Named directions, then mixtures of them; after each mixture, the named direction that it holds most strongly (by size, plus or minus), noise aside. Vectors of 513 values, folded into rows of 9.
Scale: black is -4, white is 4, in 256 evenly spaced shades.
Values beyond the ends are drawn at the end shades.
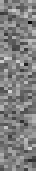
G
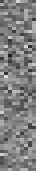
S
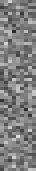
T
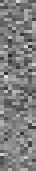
S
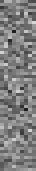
T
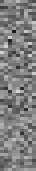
S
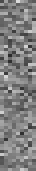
S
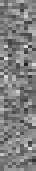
S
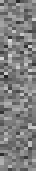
S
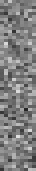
T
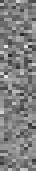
S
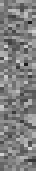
G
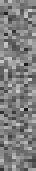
G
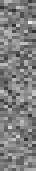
T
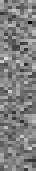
G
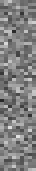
T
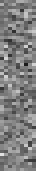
S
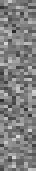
T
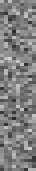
G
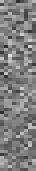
S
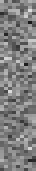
G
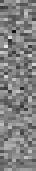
S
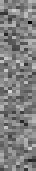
G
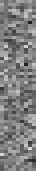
G
